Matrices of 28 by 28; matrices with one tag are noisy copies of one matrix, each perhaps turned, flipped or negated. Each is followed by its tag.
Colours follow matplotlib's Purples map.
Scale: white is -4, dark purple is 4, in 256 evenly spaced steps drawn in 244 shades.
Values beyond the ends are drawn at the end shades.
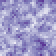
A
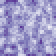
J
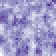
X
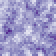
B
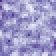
J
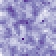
A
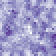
B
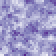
X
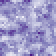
X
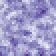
A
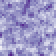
J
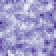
J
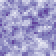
A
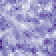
J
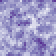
A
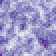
A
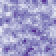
J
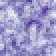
A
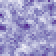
B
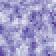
X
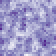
A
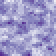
X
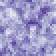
A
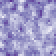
J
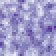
J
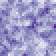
A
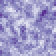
A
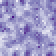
B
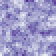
X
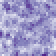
J
